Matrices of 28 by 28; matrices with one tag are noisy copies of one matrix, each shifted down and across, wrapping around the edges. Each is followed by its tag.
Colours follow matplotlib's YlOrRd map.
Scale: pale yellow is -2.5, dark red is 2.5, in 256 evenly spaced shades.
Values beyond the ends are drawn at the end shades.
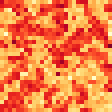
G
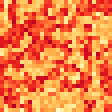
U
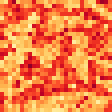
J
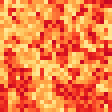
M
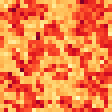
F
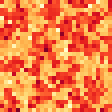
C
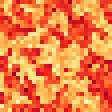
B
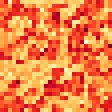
U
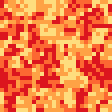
M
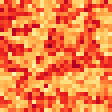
J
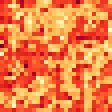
U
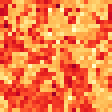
M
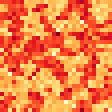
G
